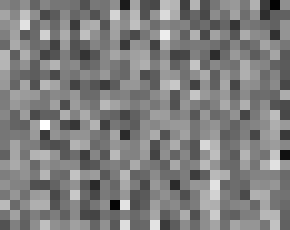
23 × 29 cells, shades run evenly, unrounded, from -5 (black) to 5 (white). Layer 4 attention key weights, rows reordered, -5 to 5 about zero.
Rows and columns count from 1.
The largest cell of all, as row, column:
13, 5
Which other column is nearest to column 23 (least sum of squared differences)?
26
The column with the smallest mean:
29
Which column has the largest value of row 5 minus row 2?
27
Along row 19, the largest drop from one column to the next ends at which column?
23
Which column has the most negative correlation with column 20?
28
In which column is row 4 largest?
17
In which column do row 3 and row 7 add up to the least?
24
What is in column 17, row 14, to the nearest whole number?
-2
